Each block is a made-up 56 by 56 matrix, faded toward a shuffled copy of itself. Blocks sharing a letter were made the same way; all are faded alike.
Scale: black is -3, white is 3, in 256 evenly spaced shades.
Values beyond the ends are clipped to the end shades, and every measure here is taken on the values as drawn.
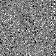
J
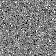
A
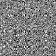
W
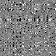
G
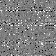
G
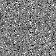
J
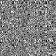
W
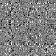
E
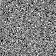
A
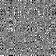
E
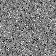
A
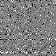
G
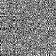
W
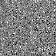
J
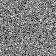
A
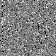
J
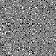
E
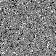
A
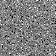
J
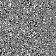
J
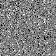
J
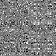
E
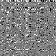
G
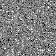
J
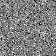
J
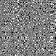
E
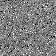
A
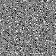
J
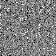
J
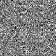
W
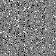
J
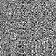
W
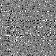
G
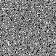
A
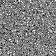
A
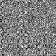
W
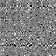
G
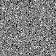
J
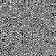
E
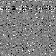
G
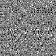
W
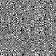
E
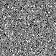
A
